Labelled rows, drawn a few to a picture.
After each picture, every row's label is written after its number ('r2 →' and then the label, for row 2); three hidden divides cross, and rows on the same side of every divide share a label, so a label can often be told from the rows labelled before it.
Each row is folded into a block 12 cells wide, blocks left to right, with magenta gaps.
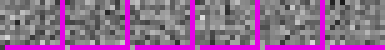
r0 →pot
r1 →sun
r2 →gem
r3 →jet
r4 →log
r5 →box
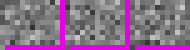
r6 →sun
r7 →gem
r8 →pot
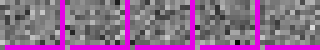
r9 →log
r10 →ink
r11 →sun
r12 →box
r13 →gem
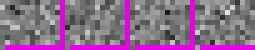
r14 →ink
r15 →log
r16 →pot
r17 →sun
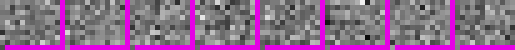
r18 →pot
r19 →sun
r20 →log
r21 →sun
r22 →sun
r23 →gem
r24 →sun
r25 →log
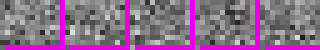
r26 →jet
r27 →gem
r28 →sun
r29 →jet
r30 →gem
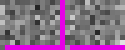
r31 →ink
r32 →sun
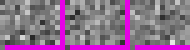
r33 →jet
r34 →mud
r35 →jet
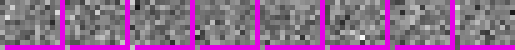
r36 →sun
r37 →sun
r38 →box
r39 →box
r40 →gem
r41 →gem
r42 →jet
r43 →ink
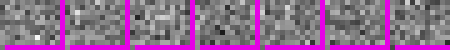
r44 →gem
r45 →gem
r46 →mud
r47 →jet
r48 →ink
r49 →gem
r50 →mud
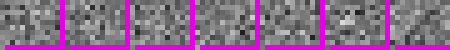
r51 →log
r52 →mud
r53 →ink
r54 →box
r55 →log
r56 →ink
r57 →jet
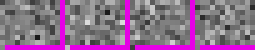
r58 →ink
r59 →jet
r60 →pot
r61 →log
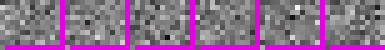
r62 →jet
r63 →sun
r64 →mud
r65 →mud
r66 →sun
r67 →jet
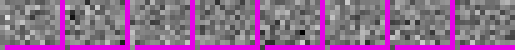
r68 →jet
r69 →mud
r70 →sun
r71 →mud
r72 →pot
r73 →sun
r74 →pot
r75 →gem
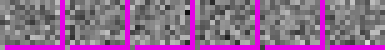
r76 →sun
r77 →box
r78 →mud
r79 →box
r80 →pot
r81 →pot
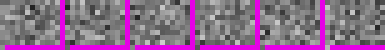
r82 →jet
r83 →gem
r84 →log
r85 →pot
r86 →box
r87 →ink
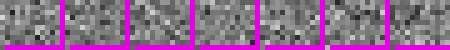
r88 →ink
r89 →mud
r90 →pot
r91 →mud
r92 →ink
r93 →sun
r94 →gem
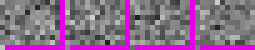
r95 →log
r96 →ink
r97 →log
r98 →sun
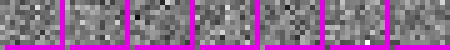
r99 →jet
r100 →ink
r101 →mud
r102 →log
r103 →mud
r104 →pot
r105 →gem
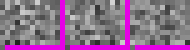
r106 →pot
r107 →jet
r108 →mud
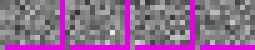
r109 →sun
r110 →mud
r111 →ink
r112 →gem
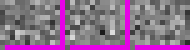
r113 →gem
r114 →pot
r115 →mud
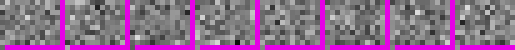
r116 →pot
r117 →jet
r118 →mud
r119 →sun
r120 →pot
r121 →jet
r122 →jet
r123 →sun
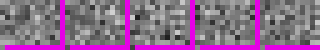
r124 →log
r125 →log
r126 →mud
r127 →gem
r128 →sun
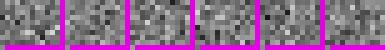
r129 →pot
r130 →jet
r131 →box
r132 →ink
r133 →log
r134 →jet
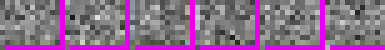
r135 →mud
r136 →log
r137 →jet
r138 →ink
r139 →jet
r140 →ink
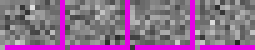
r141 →log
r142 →log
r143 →ink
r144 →box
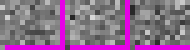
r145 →jet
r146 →mud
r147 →gem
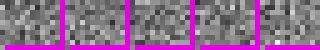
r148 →ink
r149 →box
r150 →gem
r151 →sun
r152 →log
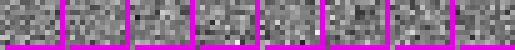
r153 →pot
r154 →pot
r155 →log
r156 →pot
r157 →box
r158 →jet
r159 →log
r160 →gem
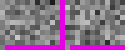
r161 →ink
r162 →ink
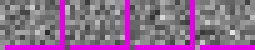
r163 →box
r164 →ink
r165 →log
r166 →ink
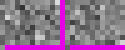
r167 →sun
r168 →sun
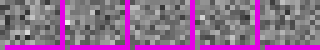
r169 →log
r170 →ink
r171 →jet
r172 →sun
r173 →gem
